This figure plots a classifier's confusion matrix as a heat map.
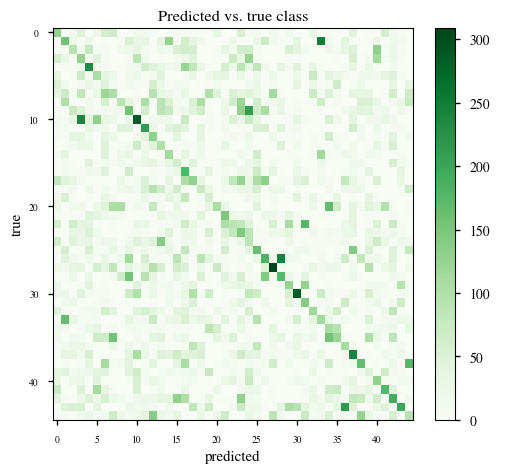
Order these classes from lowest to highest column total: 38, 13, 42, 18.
38, 18, 13, 42
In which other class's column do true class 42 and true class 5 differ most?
15
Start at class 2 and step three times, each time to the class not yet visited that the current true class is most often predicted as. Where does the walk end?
13
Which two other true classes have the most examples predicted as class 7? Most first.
35, 20
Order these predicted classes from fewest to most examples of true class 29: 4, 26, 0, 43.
26, 0, 4, 43
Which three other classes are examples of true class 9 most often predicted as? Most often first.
24, 23, 26
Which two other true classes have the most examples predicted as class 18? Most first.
8, 26
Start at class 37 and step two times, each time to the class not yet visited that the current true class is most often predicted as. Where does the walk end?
3
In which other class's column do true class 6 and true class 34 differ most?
19
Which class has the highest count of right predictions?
27
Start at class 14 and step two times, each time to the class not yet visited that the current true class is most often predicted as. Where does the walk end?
1
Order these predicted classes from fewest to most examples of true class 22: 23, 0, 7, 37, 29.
7, 37, 0, 23, 29
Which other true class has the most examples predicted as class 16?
4
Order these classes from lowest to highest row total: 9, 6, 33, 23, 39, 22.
6, 39, 23, 33, 22, 9
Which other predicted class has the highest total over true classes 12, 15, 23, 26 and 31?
28
